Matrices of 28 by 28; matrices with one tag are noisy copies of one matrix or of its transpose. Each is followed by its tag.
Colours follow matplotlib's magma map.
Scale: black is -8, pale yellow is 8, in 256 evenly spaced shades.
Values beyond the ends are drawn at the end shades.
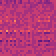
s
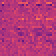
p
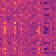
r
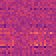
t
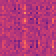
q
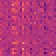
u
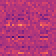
q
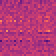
s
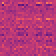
p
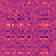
q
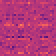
q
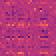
q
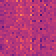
s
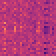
r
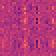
q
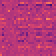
p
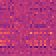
t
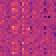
u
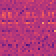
u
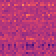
r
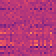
t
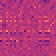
s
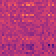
r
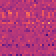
u
